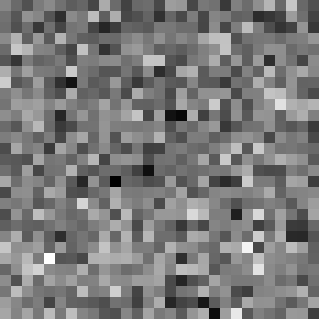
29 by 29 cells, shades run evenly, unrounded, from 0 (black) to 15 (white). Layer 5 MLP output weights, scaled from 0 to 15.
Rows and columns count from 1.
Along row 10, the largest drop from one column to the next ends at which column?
21
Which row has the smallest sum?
3
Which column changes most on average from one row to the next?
17
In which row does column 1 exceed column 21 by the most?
8
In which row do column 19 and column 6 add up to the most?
4
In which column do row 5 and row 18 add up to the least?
7
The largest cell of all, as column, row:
5, 24
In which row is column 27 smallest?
22
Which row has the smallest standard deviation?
18
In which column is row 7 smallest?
15
